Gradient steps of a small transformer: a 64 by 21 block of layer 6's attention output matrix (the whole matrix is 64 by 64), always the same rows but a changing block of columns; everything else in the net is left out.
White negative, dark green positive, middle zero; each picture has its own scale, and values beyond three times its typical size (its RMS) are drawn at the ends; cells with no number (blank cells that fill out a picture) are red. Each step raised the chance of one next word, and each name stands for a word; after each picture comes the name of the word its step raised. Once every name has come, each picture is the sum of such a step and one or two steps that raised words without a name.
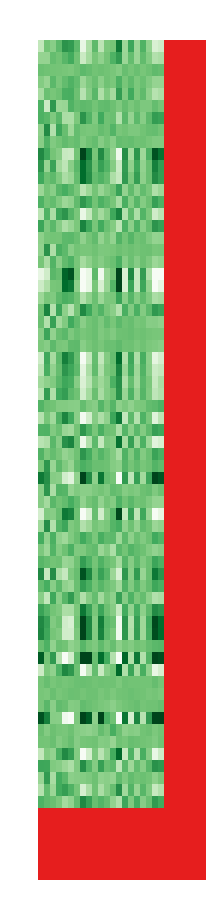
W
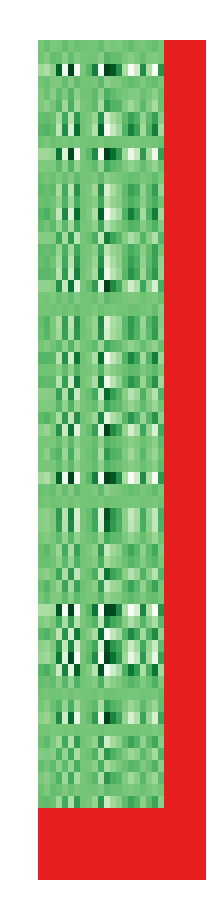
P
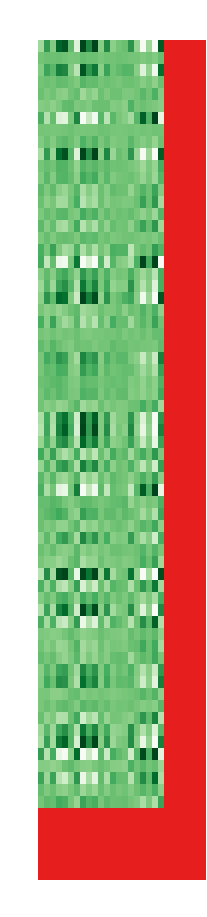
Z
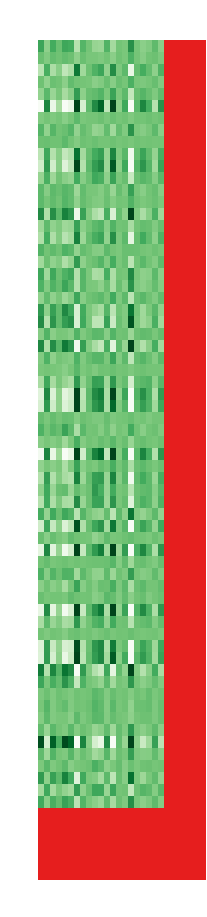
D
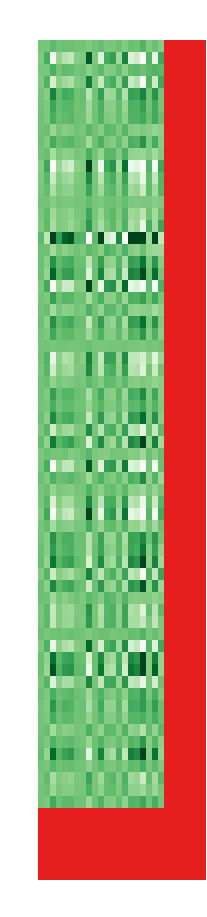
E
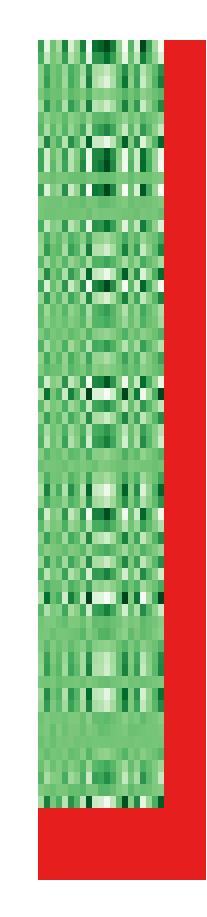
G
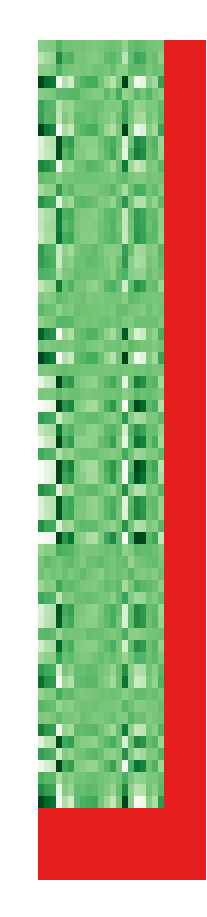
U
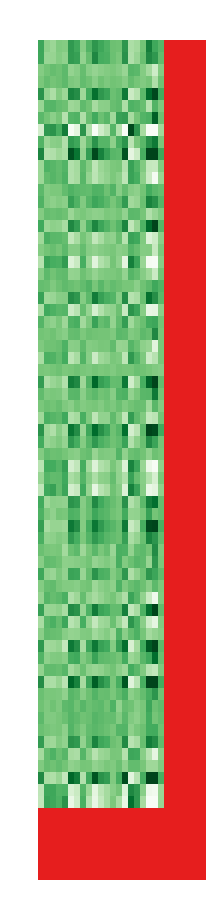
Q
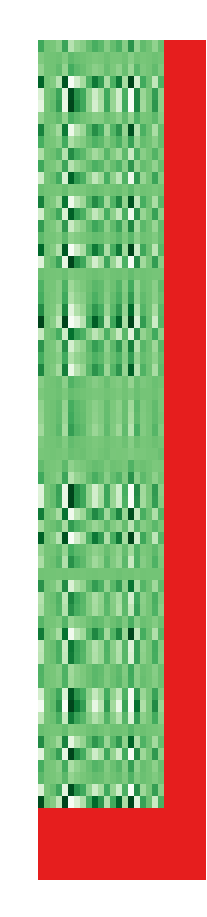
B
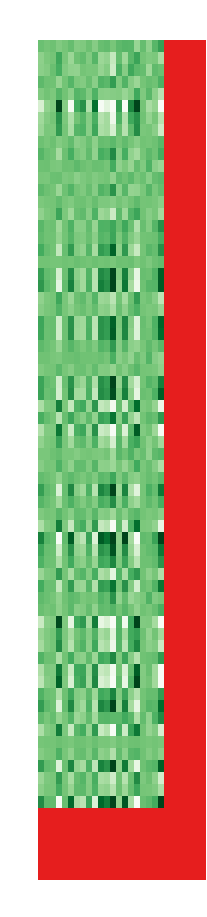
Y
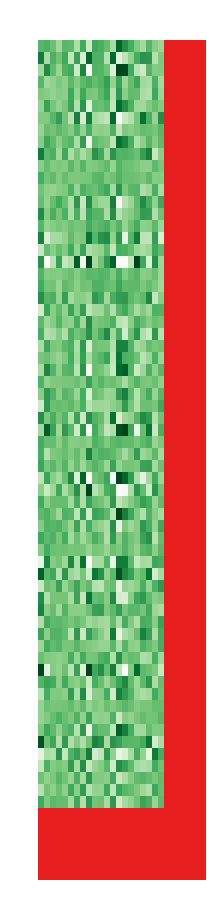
Z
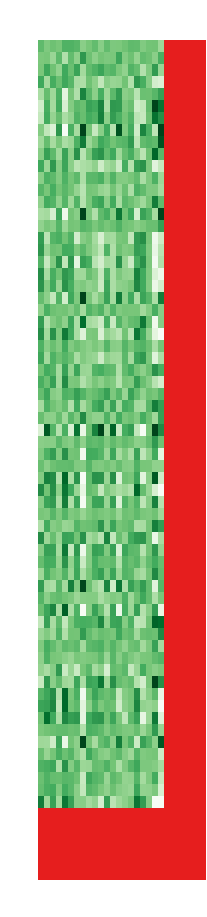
Y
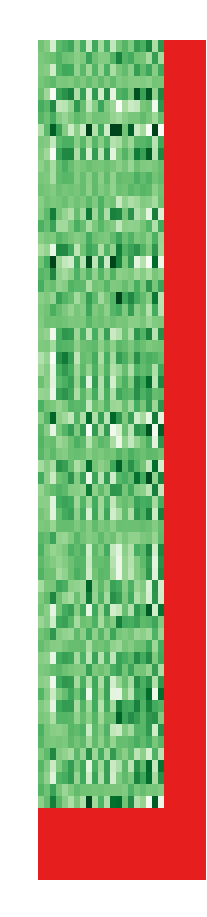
Q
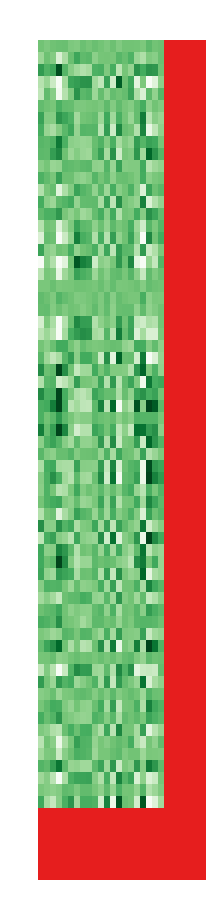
U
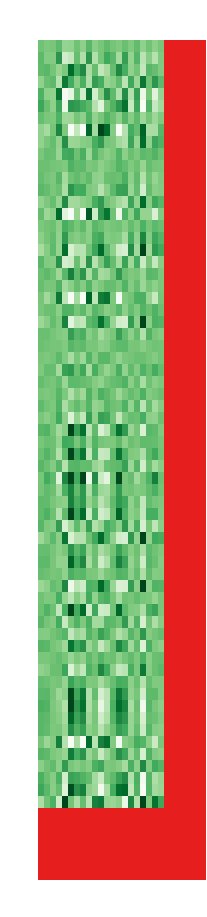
B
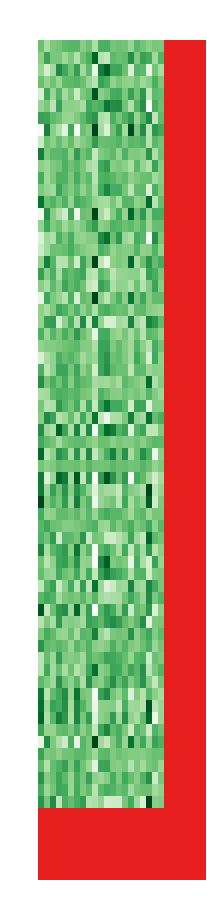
Y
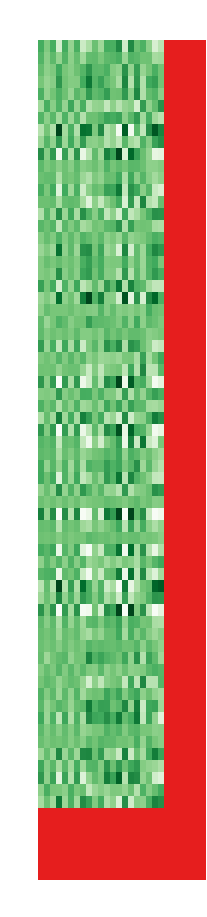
G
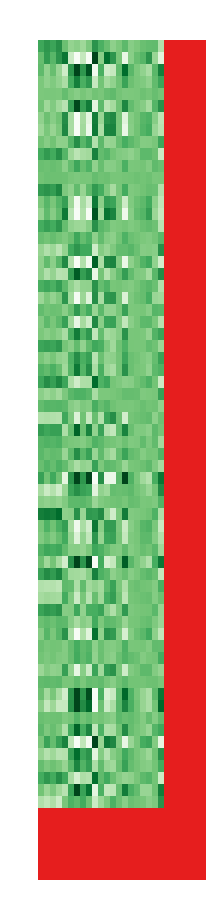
G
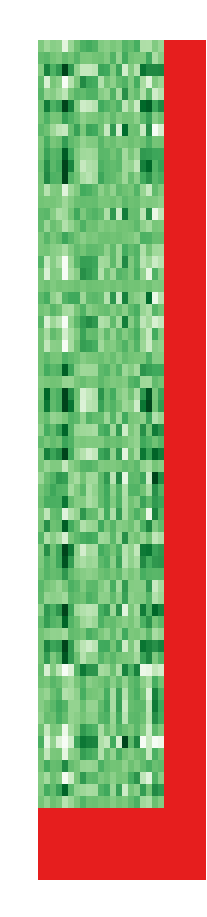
D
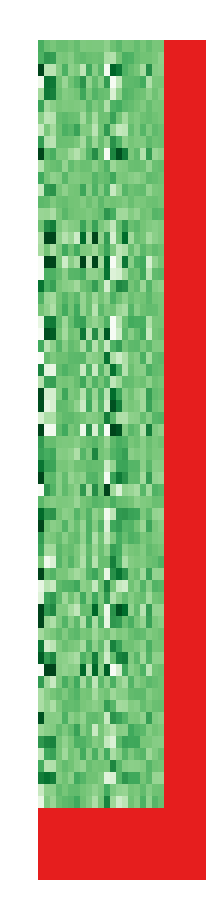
P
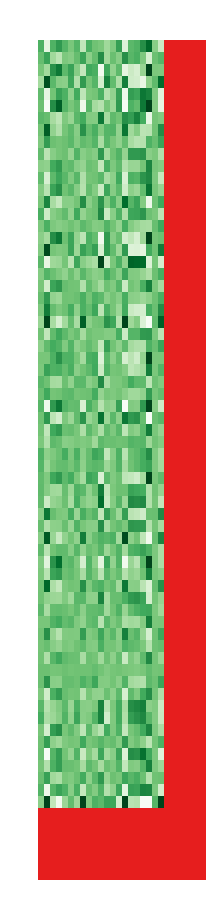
B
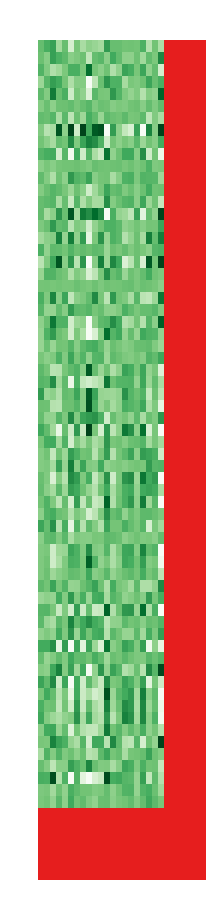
Q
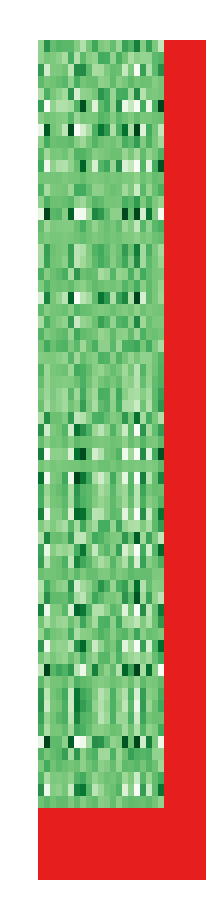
D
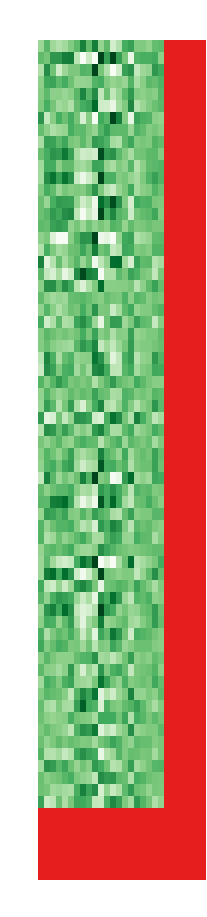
E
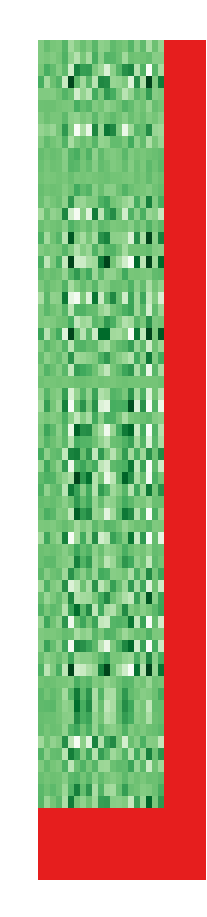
U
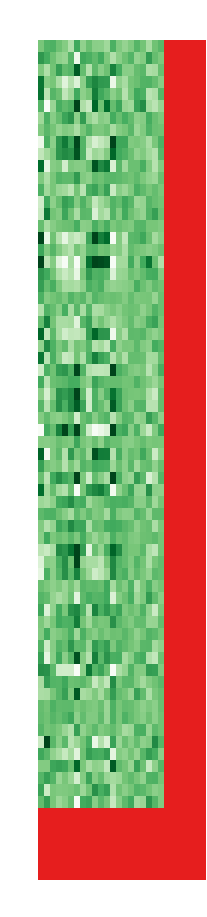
D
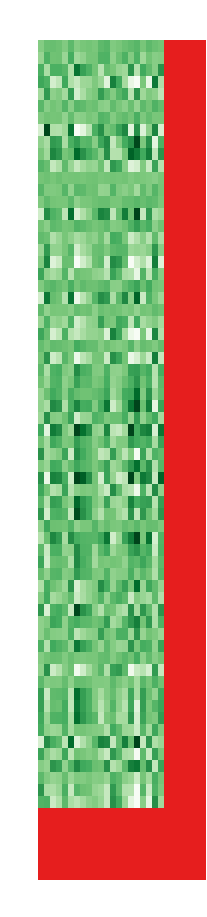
U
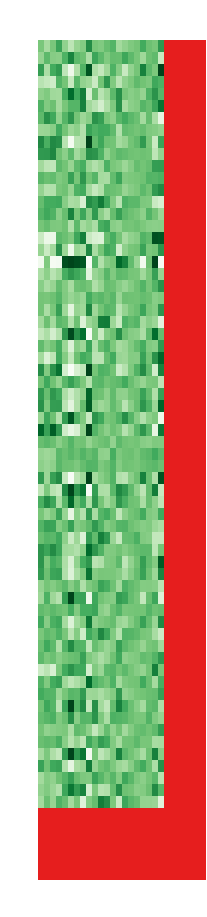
B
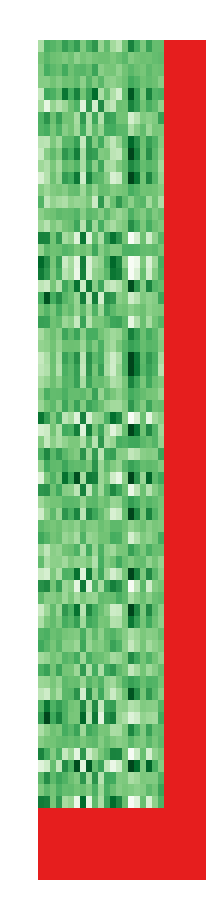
E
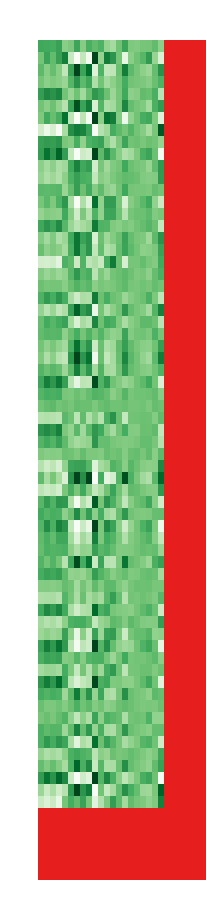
Q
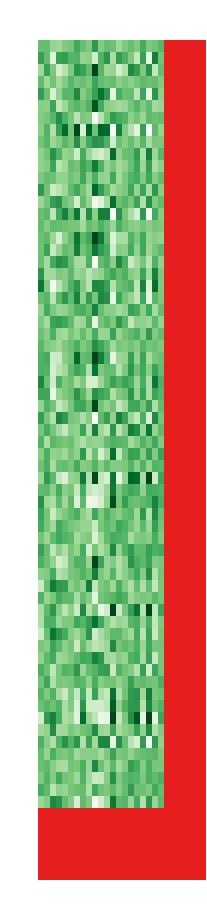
W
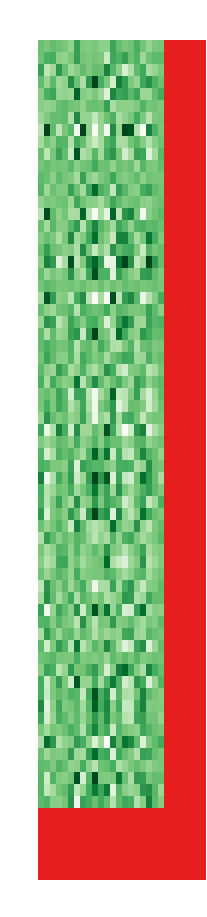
Q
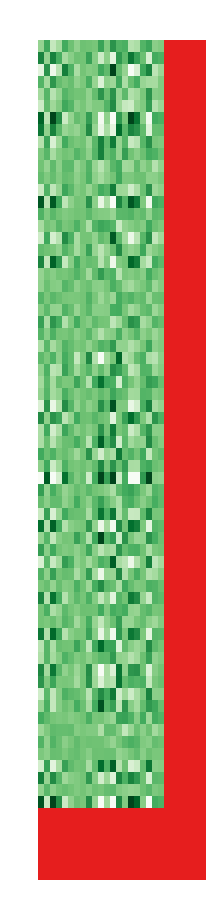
U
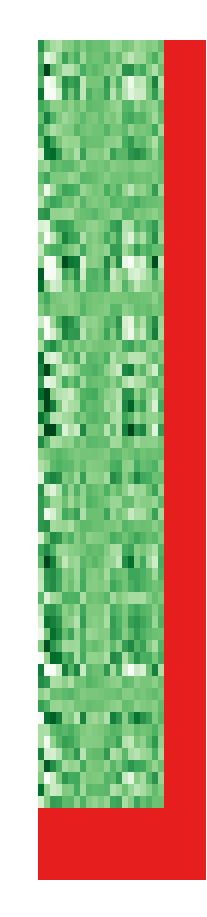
W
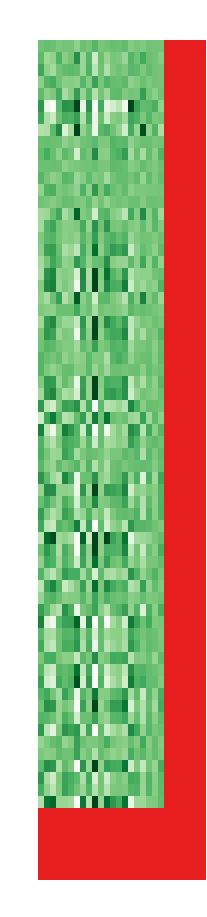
Y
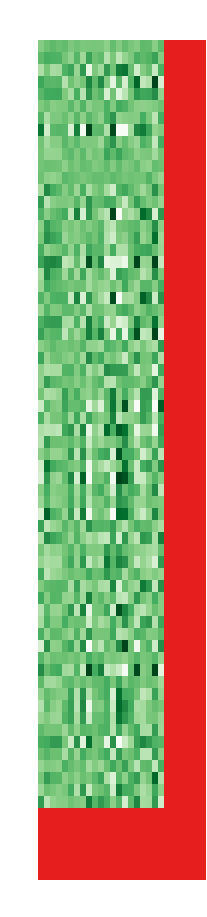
U
